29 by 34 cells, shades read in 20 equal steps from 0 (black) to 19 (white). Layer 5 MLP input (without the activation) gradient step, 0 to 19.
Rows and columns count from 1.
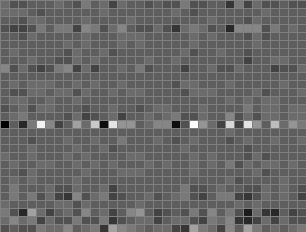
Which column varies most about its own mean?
28
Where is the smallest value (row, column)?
16, 1
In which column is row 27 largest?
4
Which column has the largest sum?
22
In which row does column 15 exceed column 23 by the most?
27
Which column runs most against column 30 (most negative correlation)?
10
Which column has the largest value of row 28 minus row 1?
26
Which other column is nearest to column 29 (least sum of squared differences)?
14
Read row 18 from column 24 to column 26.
7 7 6
